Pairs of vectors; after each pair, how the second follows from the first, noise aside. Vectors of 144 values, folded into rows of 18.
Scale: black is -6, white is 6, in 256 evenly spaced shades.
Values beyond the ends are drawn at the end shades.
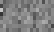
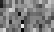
wrapped around, scaled up.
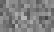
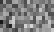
wrapped around, negated, scaled up.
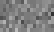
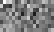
wrapped around, negated, scaled up.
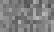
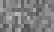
reversed.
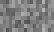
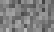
negated.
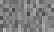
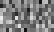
wrapped around, scaled up.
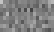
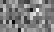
wrapped around, scaled up.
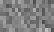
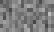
shuffled.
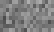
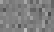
reversed, partly zeroed.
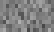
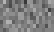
reversed.
